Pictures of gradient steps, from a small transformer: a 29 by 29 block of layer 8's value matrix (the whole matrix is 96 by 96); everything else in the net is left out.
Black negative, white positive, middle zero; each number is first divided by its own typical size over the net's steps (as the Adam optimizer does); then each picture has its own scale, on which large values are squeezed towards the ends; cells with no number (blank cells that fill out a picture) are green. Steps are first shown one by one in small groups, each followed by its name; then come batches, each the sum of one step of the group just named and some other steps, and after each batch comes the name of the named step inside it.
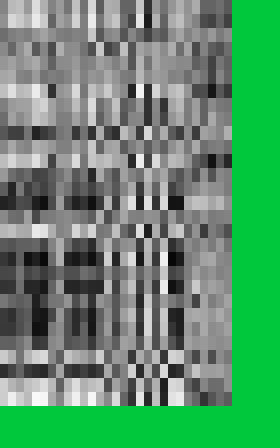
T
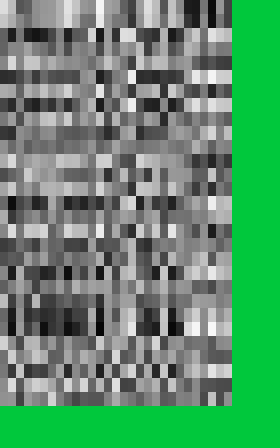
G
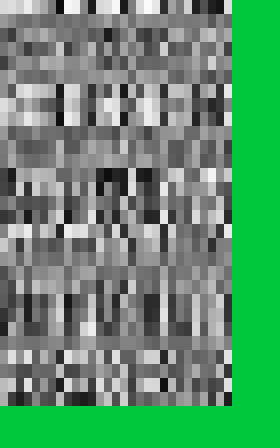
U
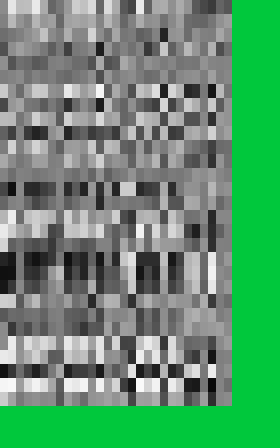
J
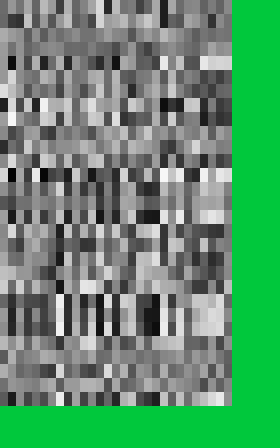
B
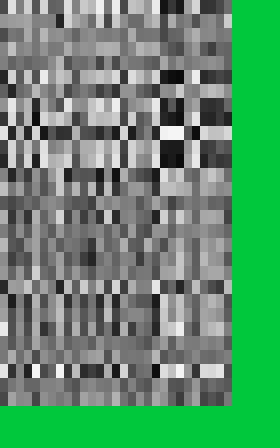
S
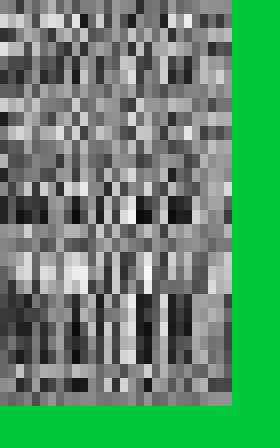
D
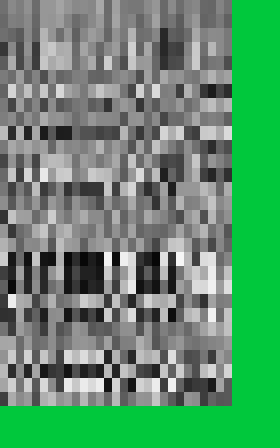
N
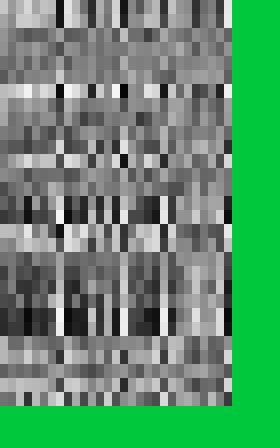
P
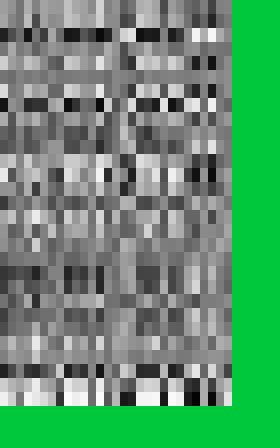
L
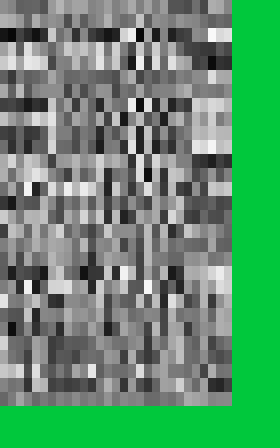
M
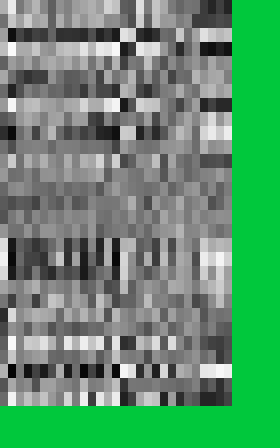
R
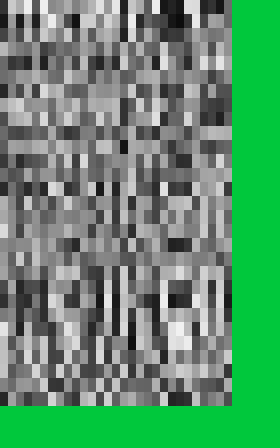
S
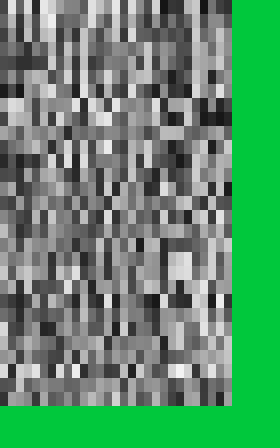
S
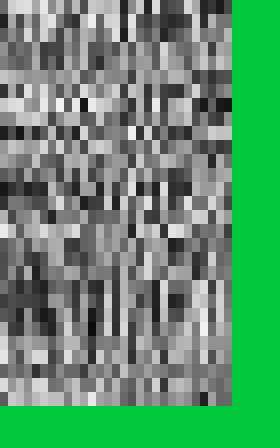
T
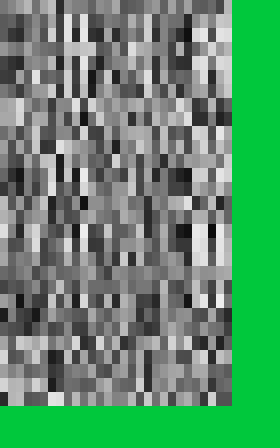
P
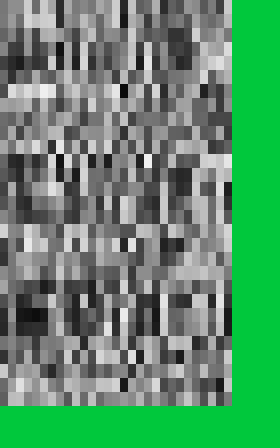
P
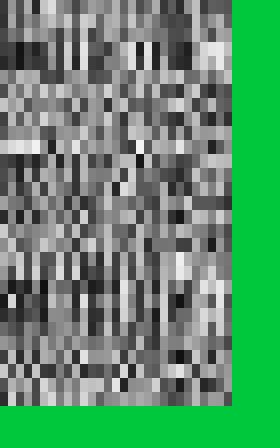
N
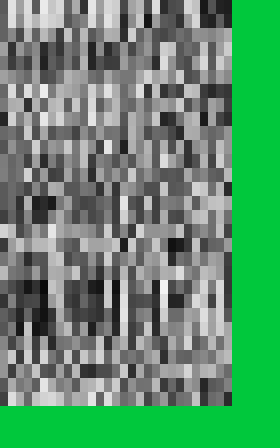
T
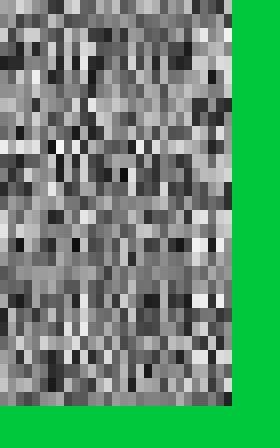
U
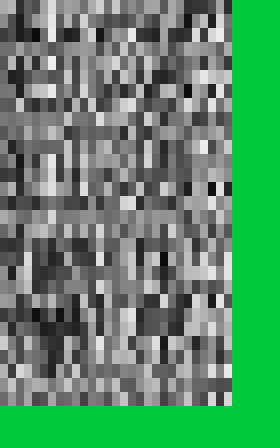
G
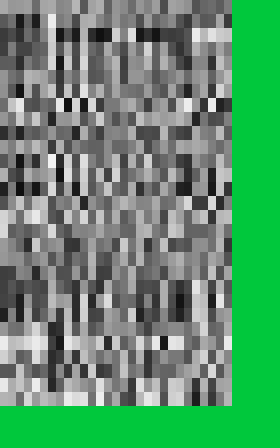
L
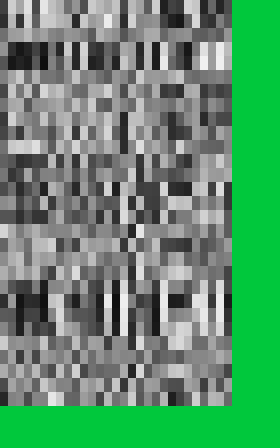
B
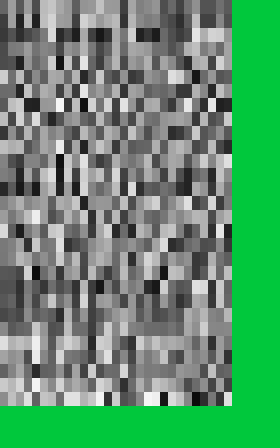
L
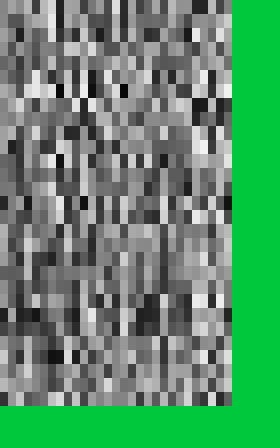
P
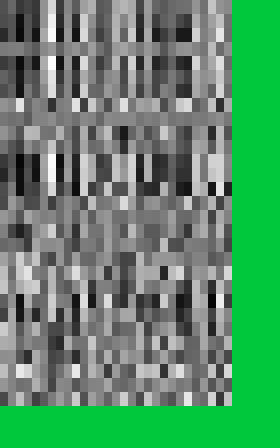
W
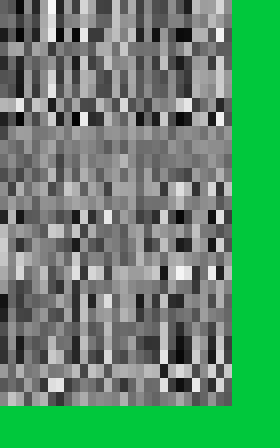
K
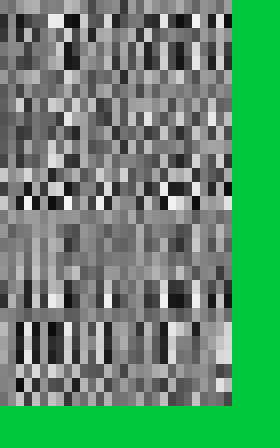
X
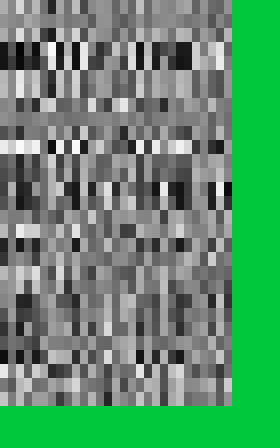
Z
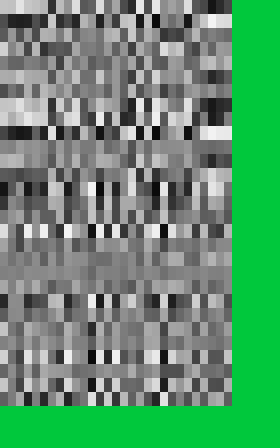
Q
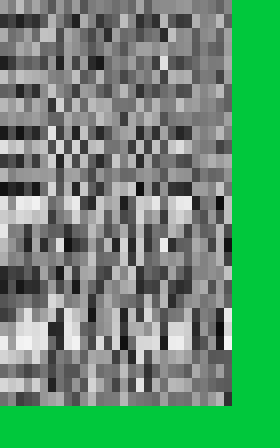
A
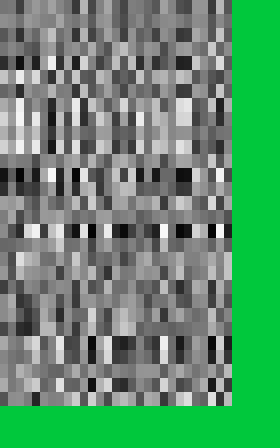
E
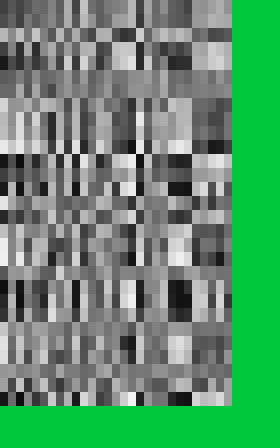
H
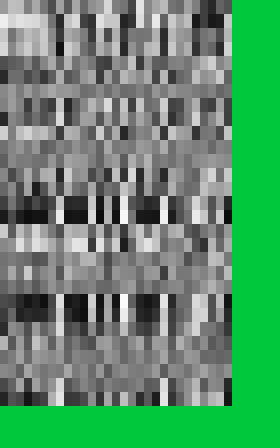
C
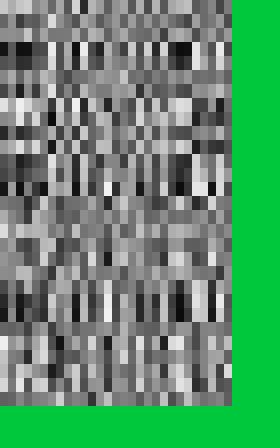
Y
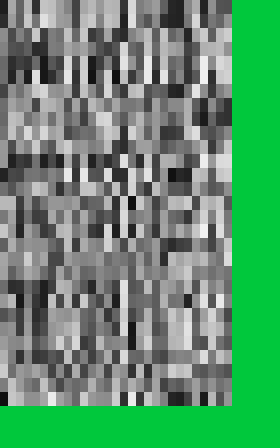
H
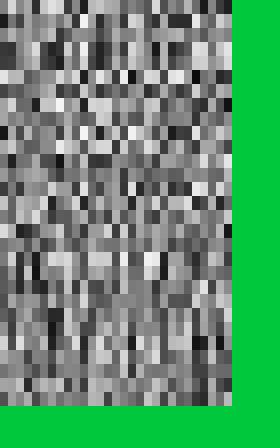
A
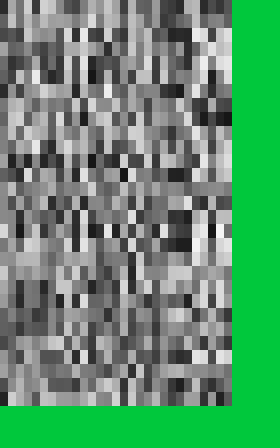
E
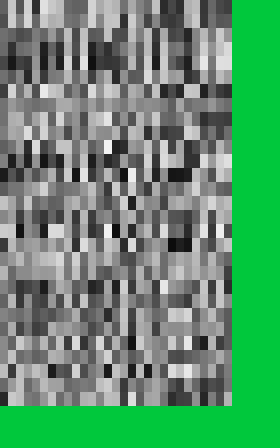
E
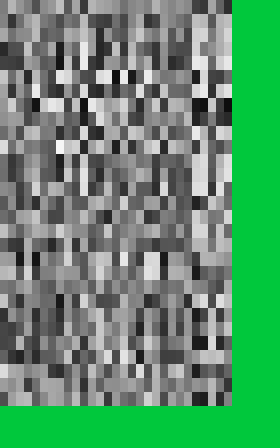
Z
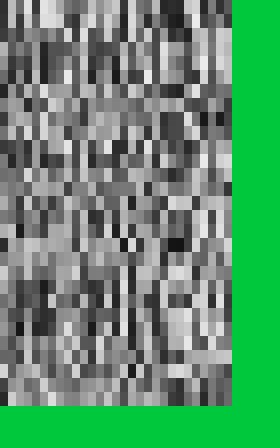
X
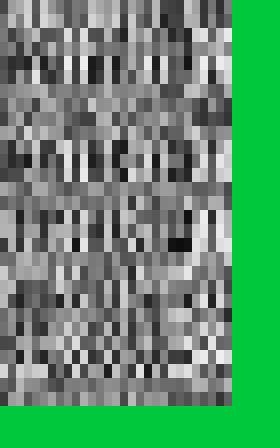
Z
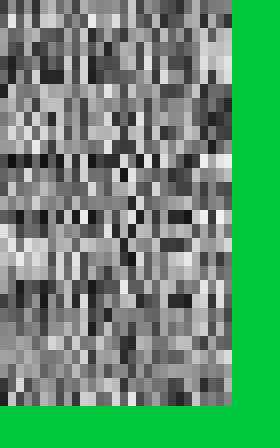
H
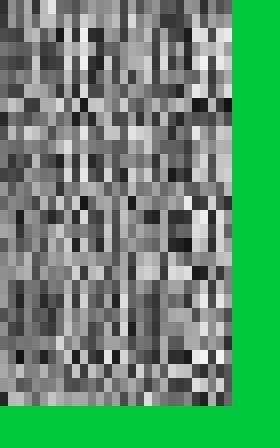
K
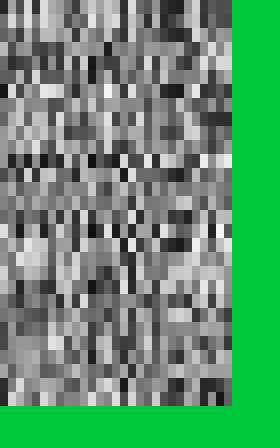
E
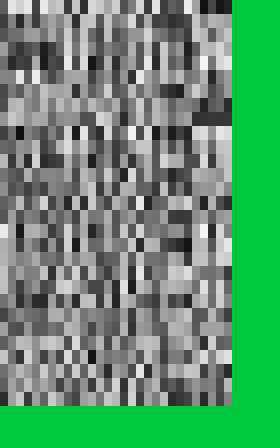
Q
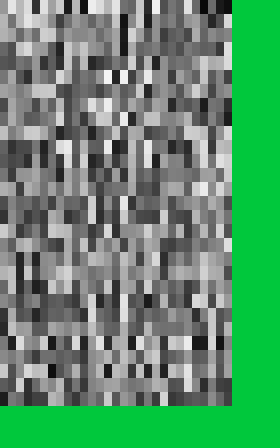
C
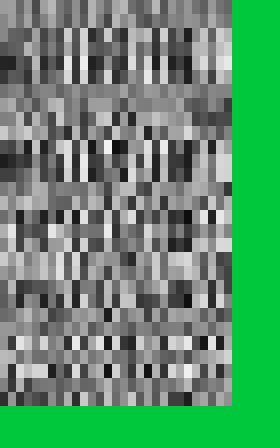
H
